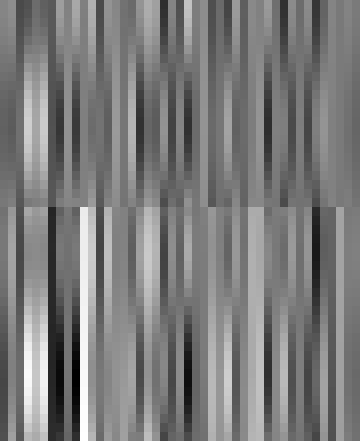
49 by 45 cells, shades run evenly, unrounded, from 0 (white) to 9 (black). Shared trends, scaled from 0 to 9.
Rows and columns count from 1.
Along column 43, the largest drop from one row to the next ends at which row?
24
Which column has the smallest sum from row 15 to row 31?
11
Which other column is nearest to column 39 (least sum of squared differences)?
22
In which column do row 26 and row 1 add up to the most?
40
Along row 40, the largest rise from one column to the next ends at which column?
7
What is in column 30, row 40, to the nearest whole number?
6
